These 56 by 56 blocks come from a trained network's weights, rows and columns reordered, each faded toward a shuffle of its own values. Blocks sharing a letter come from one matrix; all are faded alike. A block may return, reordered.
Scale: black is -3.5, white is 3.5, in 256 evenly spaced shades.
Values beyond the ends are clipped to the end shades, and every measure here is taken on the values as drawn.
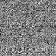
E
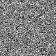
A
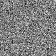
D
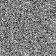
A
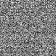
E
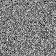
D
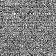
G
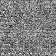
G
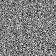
D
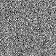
A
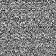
E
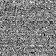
G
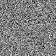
A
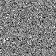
A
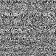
E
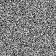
D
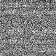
G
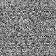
E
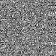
A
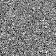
A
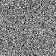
A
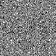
A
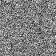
D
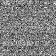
G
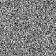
A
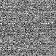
G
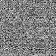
E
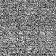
G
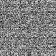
E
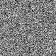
D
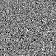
A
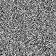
D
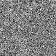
D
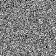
A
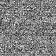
G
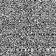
E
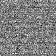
G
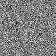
A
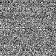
E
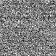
G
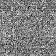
G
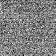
G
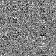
A
